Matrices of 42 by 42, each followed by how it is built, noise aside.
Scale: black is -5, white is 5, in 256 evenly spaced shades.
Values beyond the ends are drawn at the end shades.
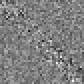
banded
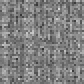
blocks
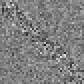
banded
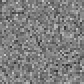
noise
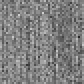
blocks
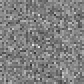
repeating rows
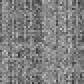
blocks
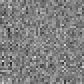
low rank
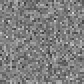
noise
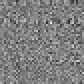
low rank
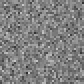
noise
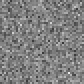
noise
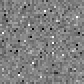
sparse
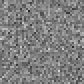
noise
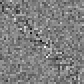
banded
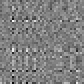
low rank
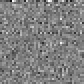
uneven rows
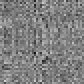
low rank
